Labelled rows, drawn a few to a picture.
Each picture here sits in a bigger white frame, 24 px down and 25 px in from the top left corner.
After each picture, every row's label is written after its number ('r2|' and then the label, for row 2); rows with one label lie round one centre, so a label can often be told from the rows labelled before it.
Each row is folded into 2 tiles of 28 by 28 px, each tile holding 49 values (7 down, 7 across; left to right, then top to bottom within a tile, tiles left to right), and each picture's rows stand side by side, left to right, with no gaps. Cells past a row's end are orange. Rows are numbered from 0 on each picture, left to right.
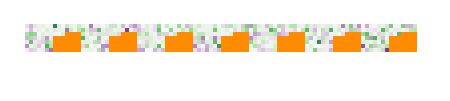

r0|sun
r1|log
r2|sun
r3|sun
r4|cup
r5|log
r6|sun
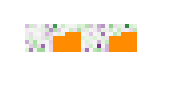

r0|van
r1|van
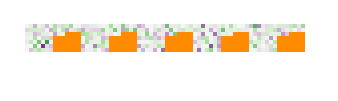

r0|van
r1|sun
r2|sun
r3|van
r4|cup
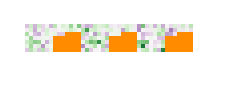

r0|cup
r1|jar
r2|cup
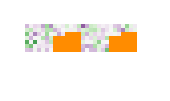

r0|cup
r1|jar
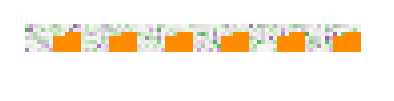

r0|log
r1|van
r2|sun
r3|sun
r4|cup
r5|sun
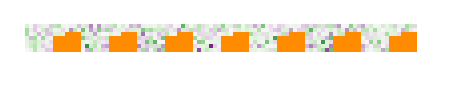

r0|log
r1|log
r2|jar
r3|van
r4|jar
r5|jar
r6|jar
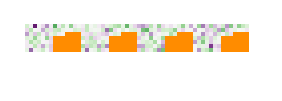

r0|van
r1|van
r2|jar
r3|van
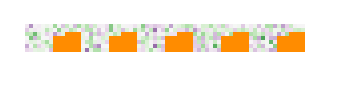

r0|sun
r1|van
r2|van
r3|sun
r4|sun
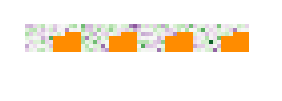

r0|jar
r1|log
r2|cup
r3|jar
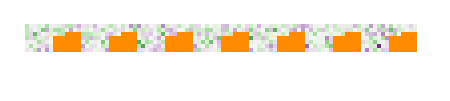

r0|log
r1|sun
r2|cup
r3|jar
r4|log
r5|sun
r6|van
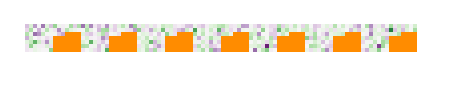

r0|cup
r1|cup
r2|log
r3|log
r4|van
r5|log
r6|van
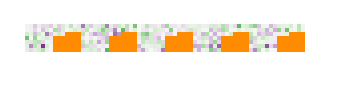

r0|van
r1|cup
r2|sun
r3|van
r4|van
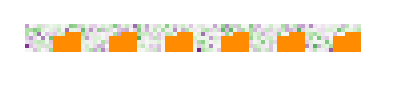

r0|jar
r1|log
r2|log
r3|van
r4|log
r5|sun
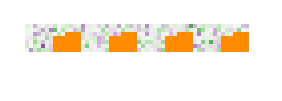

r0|van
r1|cup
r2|cup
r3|jar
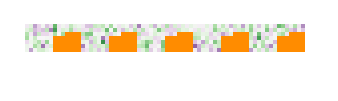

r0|van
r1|sun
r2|cup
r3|sun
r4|log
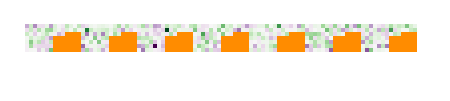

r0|cup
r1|jar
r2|van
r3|log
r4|sun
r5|sun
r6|van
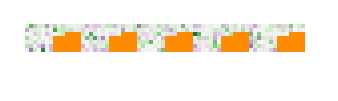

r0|van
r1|sun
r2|cup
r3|sun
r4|sun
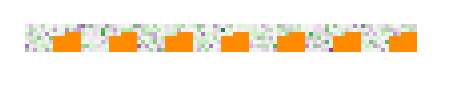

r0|jar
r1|cup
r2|jar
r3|van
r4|sun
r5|sun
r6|cup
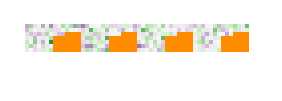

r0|cup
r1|jar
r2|jar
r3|cup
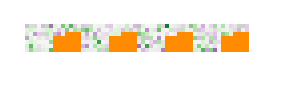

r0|cup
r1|jar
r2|sun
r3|log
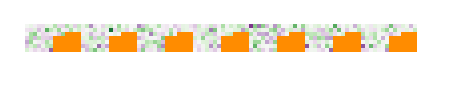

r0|sun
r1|van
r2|jar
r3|van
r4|cup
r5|sun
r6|sun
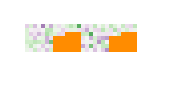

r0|cup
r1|sun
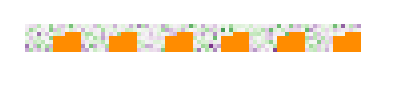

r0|jar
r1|sun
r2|cup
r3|van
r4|sun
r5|log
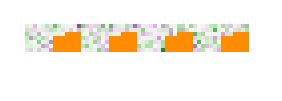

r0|log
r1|log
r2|cup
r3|sun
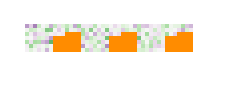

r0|cup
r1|jar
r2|log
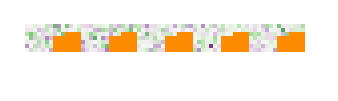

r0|sun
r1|sun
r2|log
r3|van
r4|sun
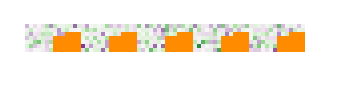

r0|cup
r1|jar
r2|van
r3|cup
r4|sun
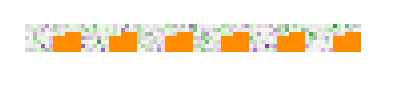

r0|van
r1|jar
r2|log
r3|log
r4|van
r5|sun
